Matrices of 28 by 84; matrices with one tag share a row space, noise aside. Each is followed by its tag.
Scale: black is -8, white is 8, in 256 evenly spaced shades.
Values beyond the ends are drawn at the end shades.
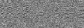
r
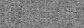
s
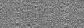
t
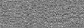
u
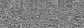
s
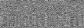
u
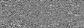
s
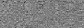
r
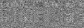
r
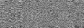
s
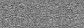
s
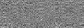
r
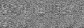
r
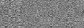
s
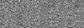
s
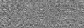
r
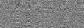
t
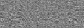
s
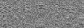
r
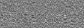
u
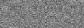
u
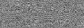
t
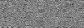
r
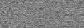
r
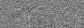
t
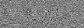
u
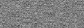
t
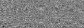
r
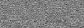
u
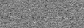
u
